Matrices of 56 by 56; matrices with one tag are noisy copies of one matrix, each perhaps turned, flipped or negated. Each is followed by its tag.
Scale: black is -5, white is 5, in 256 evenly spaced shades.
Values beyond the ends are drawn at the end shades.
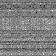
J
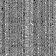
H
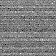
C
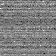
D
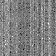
J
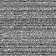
D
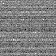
C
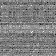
H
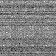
J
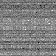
J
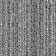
D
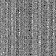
C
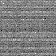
C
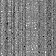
J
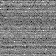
D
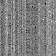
J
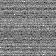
D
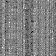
H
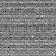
C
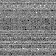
J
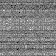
J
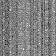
J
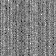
D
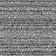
D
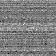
H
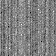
D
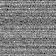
D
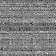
H
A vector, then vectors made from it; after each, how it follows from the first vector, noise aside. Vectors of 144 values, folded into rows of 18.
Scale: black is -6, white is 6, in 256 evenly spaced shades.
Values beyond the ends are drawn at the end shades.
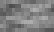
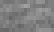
wrapped around, negated, shrunk.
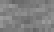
wrapped around, negated, shrunk.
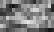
scaled up.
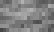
wrapped around.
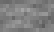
reversed, shrunk.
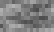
negated.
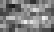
scaled up.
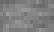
reversed, shrunk.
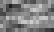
scaled up.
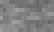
wrapped around, negated, shrunk.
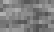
wrapped around.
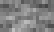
wrapped around, negated.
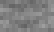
wrapped around, negated, shrunk.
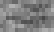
negated.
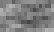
negated.
